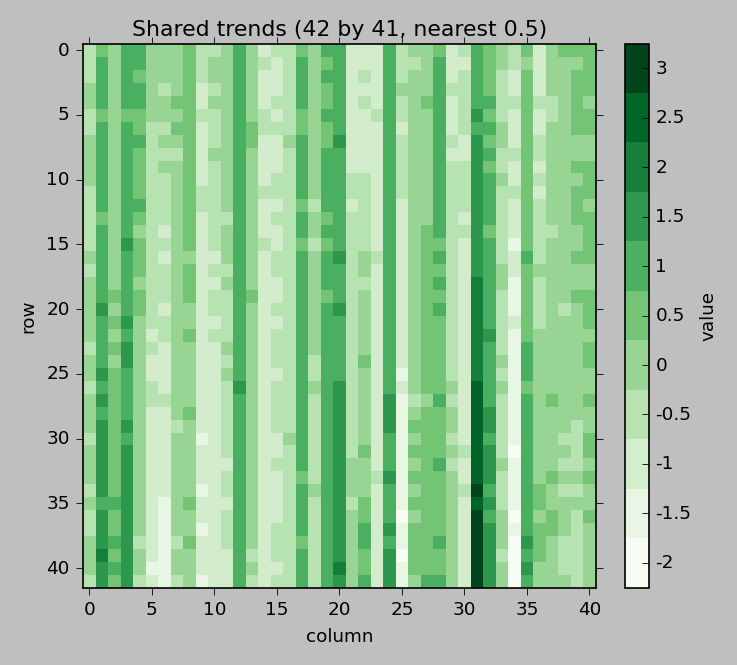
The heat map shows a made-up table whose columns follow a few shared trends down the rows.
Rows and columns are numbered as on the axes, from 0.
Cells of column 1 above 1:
15
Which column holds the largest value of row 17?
31
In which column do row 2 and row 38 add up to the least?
34
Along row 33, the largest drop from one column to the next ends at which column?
25
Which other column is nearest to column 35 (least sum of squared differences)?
19
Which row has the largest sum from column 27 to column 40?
37
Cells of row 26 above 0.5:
9
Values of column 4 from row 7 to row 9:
1 0.5 0.5
